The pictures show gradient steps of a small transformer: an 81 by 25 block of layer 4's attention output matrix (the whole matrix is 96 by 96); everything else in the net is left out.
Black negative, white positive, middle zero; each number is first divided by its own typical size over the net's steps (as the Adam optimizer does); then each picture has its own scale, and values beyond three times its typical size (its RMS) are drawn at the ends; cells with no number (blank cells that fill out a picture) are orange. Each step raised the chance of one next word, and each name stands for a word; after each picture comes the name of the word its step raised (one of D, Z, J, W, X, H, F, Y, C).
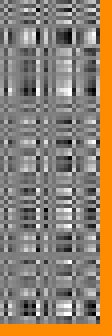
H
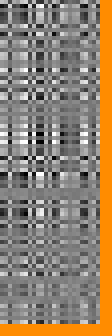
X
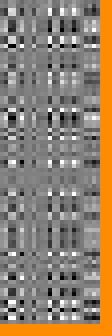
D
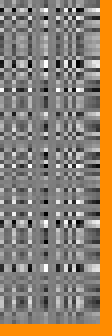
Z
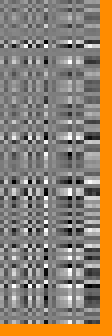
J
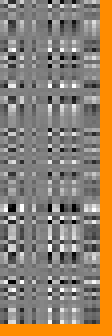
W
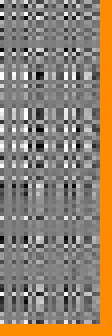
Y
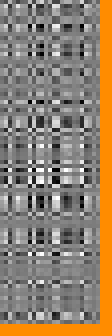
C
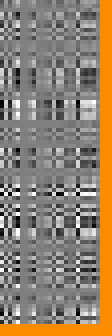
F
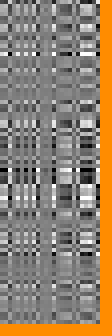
C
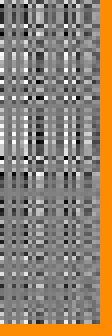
X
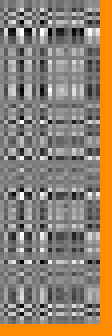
H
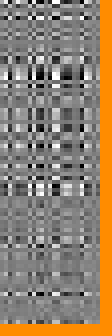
Y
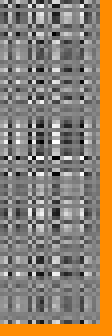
X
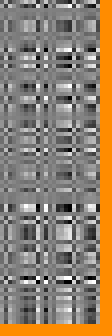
W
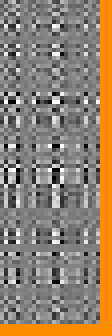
C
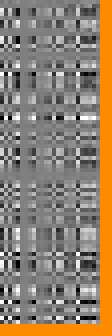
D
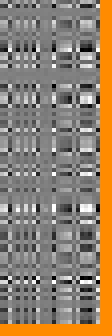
W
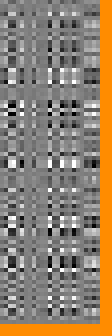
F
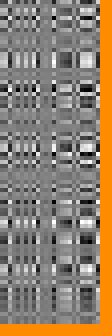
Z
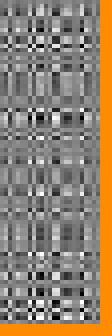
D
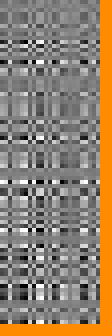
J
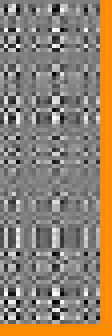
D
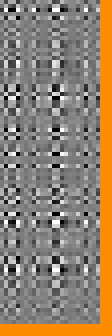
Z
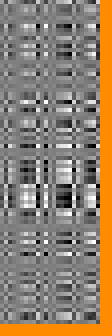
C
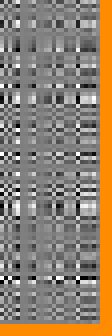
W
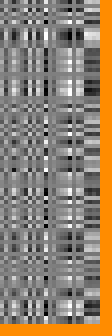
H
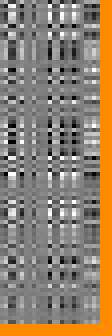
X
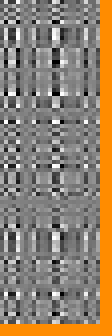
H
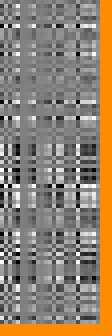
C
